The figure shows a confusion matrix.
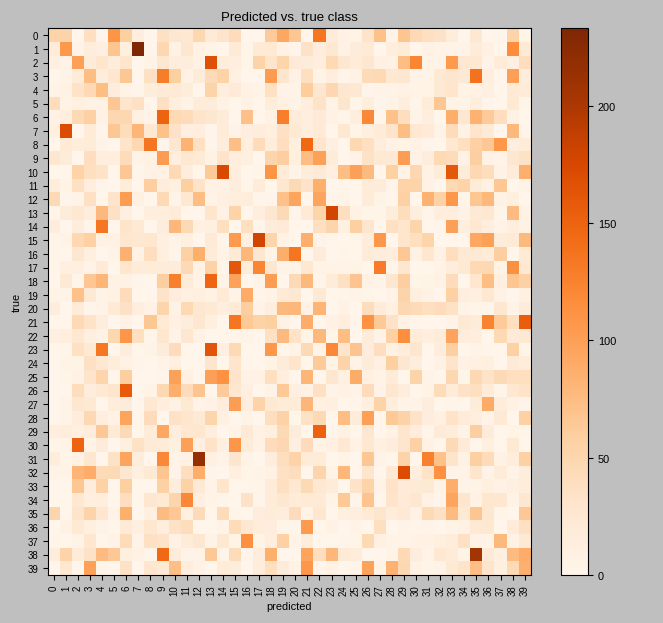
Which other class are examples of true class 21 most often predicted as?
39
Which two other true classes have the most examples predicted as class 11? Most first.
34, 30
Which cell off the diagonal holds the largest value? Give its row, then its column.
1, 7
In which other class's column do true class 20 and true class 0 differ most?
5
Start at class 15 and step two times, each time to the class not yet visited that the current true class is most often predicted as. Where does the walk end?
27
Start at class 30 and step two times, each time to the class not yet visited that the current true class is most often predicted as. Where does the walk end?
13
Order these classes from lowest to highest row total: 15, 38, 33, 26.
33, 26, 15, 38
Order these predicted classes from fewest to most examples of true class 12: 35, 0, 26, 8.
8, 26, 0, 35
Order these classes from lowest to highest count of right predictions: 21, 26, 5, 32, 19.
19, 26, 5, 21, 32
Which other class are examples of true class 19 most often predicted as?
16
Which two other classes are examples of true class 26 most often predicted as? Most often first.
6, 10
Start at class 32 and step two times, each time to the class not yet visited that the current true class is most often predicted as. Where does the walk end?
22
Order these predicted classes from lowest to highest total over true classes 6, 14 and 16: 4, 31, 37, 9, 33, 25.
31, 25, 37, 4, 9, 33
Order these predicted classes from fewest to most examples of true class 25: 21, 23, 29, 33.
29, 23, 33, 21
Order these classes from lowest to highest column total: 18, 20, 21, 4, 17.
17, 20, 4, 18, 21
